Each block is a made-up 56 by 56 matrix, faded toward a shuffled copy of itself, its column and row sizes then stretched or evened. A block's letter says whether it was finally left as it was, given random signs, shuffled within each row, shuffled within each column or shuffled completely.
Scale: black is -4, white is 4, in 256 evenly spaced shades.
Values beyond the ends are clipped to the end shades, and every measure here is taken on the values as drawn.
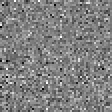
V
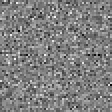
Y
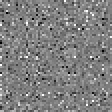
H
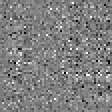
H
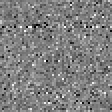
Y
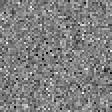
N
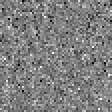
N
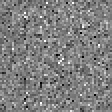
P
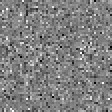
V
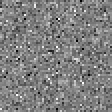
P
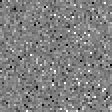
N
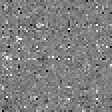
H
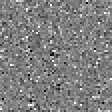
P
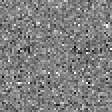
V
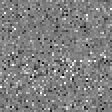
Y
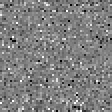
Y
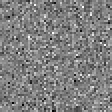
P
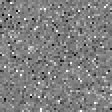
N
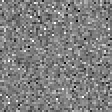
N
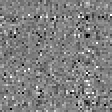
H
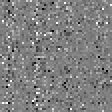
H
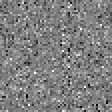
P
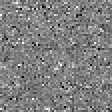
Y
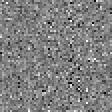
P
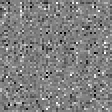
H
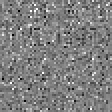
H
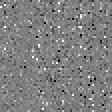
P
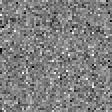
N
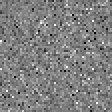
N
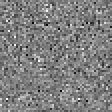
Y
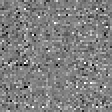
V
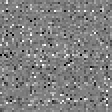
H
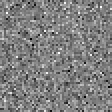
N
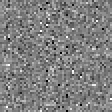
P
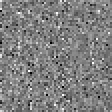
P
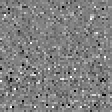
Y
